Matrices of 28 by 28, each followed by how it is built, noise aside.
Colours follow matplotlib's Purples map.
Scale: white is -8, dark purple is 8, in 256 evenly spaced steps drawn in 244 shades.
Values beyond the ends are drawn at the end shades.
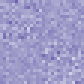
block diagonal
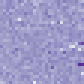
sparse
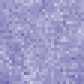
smooth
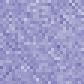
Toeplitz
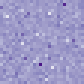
sparse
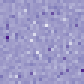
sparse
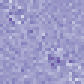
banded
